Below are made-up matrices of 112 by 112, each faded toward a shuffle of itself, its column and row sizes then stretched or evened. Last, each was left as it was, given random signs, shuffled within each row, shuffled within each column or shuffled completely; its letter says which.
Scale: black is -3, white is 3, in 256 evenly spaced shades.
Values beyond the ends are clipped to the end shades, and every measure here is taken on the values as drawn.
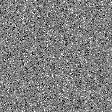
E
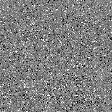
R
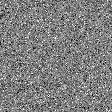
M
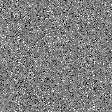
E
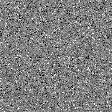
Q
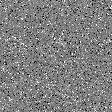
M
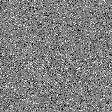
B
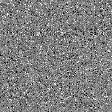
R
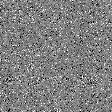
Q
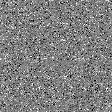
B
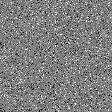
E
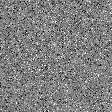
M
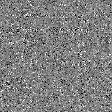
R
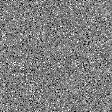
R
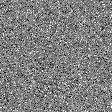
M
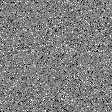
B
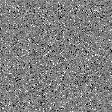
R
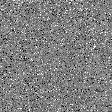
B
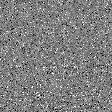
B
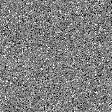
E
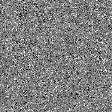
Q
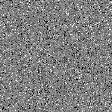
R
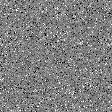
B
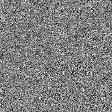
Q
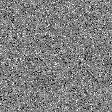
B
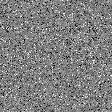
B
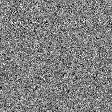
B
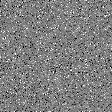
B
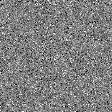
Q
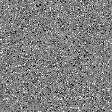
R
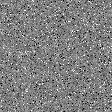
M
